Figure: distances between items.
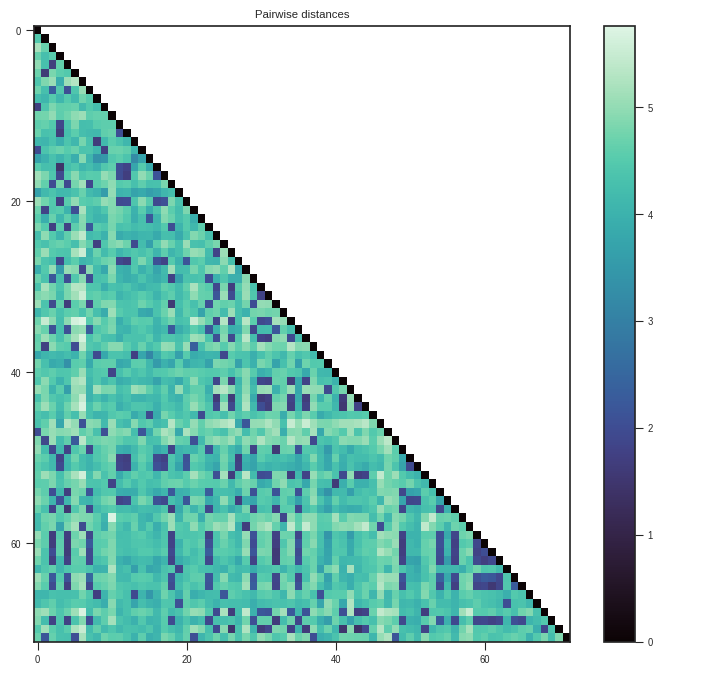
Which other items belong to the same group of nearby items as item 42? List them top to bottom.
39
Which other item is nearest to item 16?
3
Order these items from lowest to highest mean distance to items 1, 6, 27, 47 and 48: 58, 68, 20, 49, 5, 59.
5, 58, 20, 49, 59, 68
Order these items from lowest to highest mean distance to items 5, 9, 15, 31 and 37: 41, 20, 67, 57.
41, 67, 57, 20
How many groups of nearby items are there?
12
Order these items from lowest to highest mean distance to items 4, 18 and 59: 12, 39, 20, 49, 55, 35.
49, 35, 39, 55, 12, 20
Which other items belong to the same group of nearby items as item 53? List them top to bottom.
10, 40
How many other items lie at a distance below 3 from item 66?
4
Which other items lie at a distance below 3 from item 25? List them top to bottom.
8, 13, 38, 66
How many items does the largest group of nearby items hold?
18
